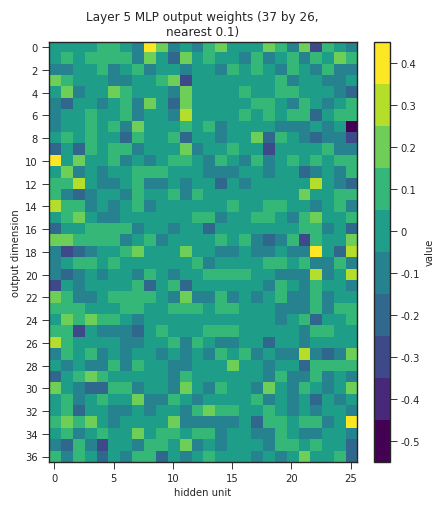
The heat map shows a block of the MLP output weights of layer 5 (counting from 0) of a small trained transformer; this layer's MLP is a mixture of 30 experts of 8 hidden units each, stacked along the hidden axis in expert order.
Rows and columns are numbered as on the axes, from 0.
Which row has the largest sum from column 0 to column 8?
17
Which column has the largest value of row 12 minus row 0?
22
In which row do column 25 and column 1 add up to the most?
33
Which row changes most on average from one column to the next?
0
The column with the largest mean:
1
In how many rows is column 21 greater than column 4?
12
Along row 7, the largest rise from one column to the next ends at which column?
7
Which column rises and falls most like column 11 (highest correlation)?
6
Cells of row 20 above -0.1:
16
